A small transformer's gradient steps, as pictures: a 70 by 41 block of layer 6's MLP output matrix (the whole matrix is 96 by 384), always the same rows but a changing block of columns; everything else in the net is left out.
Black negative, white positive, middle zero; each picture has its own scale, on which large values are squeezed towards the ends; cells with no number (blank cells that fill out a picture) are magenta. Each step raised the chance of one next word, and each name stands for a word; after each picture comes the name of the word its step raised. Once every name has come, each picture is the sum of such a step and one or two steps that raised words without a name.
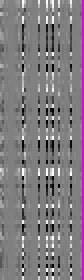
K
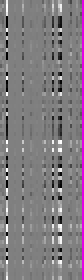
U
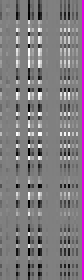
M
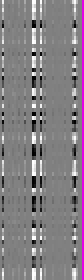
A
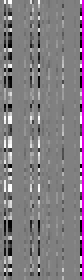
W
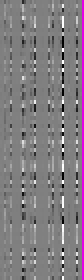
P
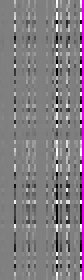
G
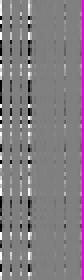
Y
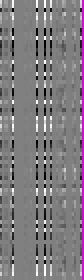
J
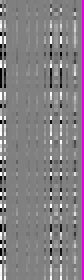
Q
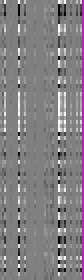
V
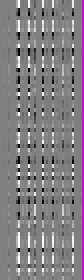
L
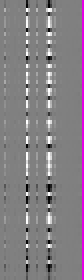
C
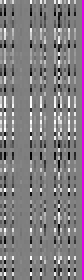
V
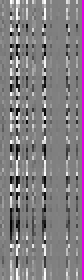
A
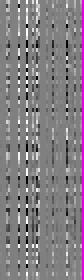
C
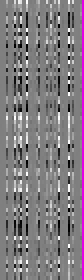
W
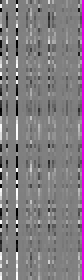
J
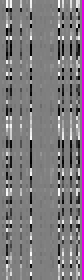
J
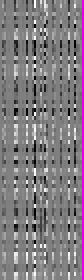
Y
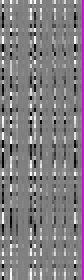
A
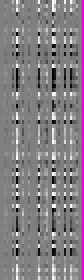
Q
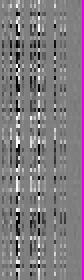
W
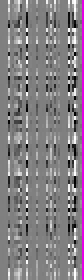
A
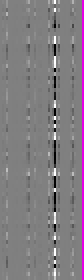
A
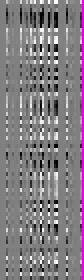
V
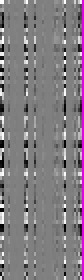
K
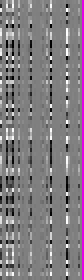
C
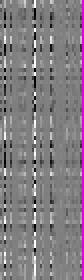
L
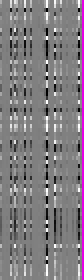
J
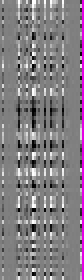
K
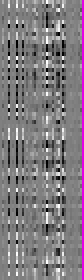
Q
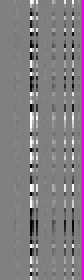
W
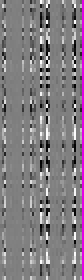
P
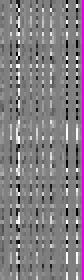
C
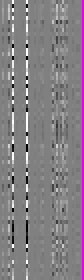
C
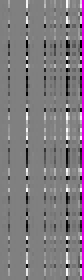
W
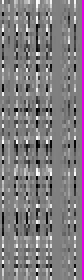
K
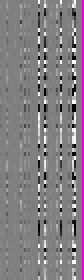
P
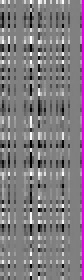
K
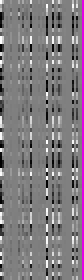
U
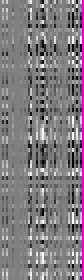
A
